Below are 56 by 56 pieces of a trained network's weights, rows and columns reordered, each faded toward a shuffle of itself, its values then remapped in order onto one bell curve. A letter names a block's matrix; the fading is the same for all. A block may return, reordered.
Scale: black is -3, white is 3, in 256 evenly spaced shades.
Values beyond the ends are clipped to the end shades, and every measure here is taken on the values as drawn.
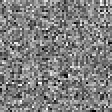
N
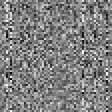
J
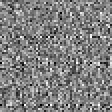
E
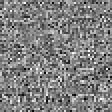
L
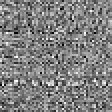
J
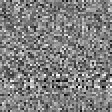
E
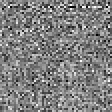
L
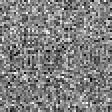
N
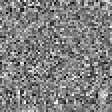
L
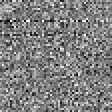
L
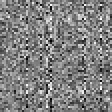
J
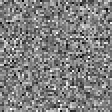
N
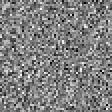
N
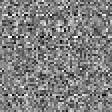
E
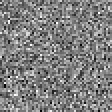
N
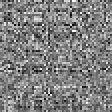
J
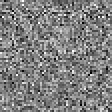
E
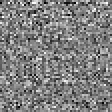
L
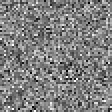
N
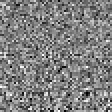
L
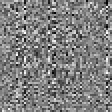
J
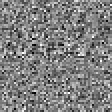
E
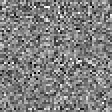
L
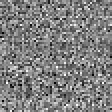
N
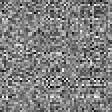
J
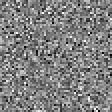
N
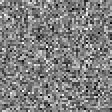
N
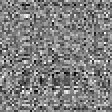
J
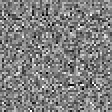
E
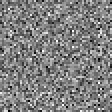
N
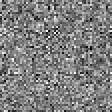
E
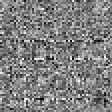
E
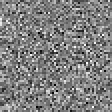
N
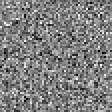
N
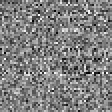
L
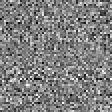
L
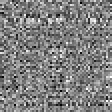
J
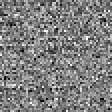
N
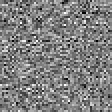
E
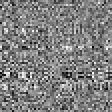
E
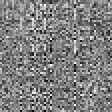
J
